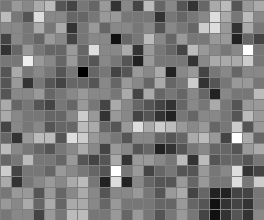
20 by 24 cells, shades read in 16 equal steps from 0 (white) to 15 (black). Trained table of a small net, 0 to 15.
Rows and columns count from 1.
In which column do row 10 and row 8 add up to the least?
18
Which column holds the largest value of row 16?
23
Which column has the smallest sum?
8
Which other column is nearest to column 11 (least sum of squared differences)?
1
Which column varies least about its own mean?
6
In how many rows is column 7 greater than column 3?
8
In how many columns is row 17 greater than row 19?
9
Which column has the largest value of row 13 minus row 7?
2
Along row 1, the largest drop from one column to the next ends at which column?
14
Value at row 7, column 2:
5
